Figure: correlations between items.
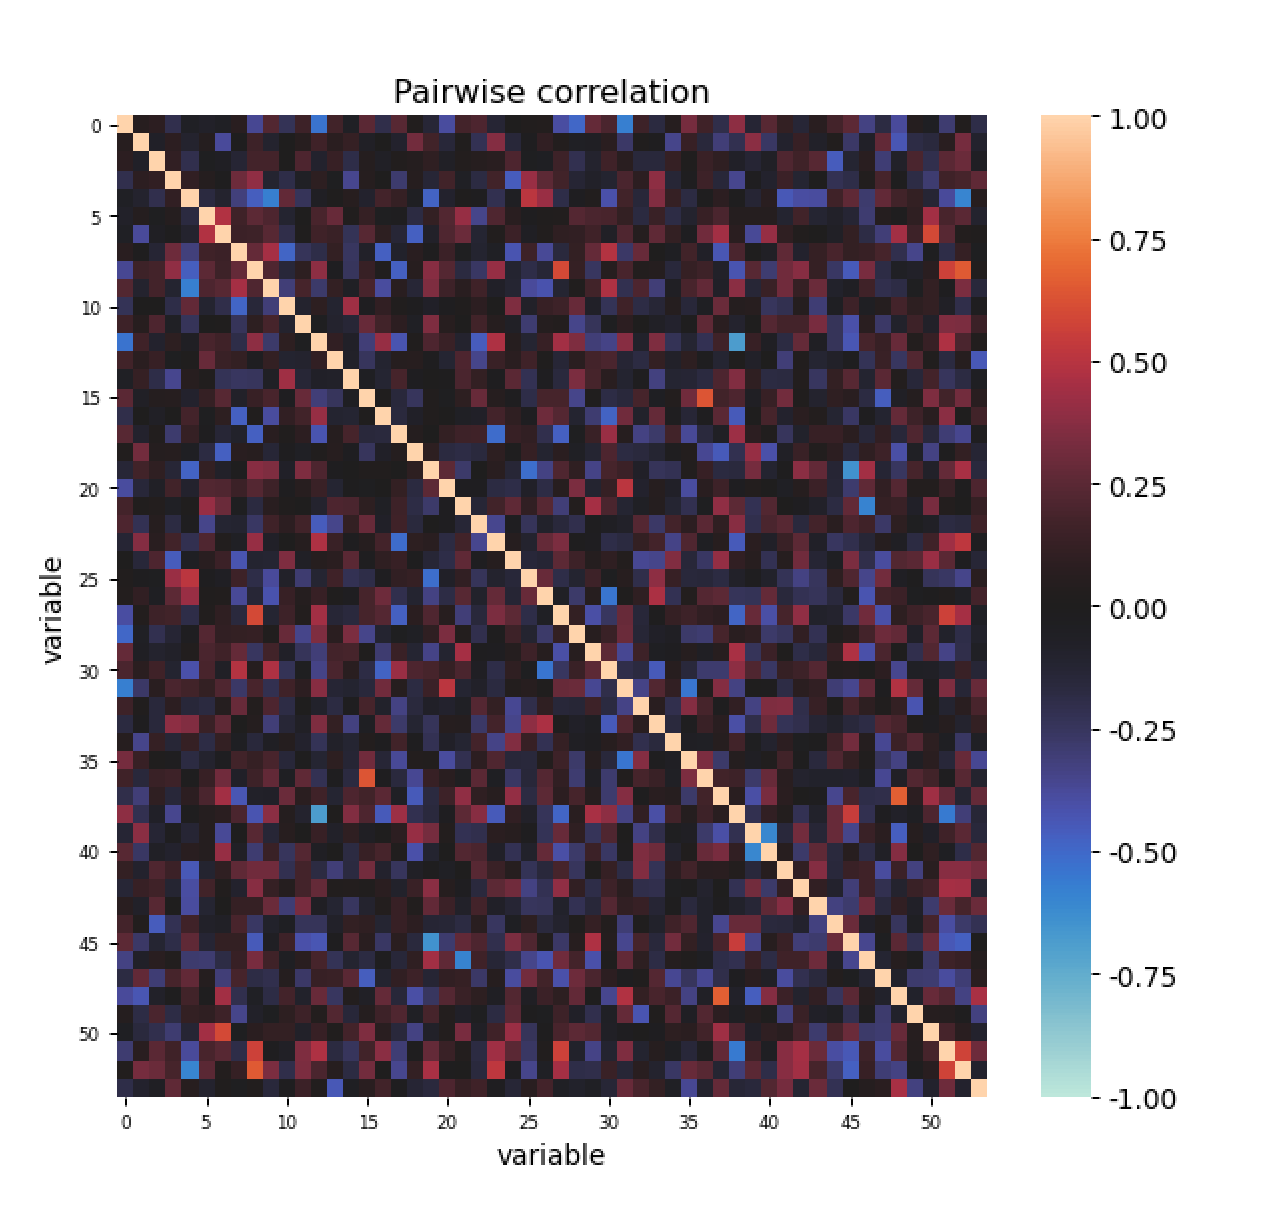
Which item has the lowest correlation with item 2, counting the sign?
44
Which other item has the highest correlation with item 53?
48
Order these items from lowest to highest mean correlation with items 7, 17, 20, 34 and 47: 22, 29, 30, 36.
36, 22, 29, 30
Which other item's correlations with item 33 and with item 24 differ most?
3
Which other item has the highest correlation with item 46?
19
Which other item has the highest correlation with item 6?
50
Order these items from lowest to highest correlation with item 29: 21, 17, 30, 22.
22, 17, 30, 21
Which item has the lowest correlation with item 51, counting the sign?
38
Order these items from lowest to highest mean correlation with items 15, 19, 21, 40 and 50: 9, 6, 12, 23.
12, 23, 9, 6
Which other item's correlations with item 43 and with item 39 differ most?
40
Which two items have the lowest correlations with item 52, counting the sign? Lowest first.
4, 45
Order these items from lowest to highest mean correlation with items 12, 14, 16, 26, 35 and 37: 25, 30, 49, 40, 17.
30, 17, 25, 49, 40
